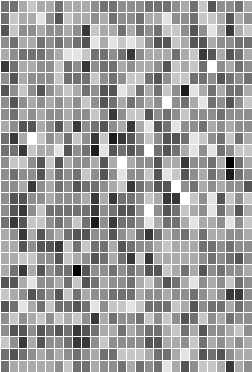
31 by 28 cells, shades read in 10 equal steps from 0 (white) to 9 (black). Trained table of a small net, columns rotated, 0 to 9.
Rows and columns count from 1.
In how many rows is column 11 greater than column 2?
13
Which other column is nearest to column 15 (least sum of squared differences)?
11
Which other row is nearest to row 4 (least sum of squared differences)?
26
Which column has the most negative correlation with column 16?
25
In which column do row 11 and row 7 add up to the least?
20
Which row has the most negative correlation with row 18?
14
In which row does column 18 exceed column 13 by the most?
4
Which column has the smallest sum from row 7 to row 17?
17
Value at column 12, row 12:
2
